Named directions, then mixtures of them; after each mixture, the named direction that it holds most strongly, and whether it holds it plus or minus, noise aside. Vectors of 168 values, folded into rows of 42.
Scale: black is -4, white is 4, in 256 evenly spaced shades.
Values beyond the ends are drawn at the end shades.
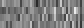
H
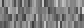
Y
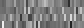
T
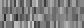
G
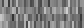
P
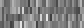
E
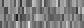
Y, plus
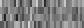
G, plus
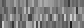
T, plus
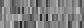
E, minus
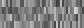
H, plus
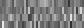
T, plus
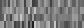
G, minus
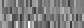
G, plus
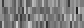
T, plus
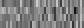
H, minus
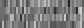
T, plus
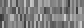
P, minus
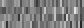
H, plus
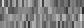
Y, minus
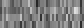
E, minus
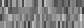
Y, minus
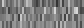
H, plus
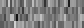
G, plus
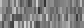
E, plus
